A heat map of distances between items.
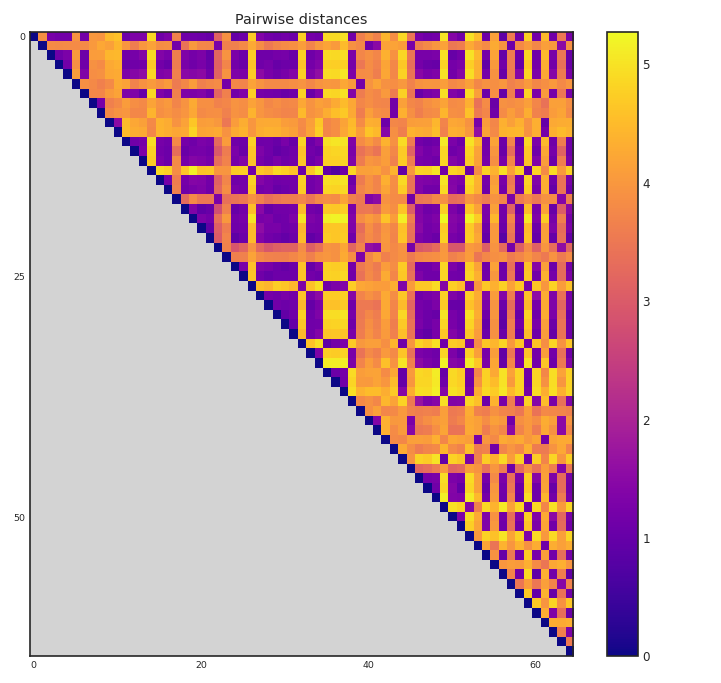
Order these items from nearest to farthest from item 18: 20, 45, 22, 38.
20, 38, 22, 45
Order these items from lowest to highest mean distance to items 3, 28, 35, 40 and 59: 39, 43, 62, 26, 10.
26, 62, 39, 43, 10
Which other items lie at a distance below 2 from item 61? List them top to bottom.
9, 10, 42, 53
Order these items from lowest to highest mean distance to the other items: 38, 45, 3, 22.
3, 38, 22, 45
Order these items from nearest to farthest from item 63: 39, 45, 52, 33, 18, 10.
45, 18, 33, 39, 52, 10
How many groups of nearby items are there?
6
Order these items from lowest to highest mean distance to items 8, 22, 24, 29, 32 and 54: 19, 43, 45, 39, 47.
47, 19, 45, 43, 39
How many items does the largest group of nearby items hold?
35
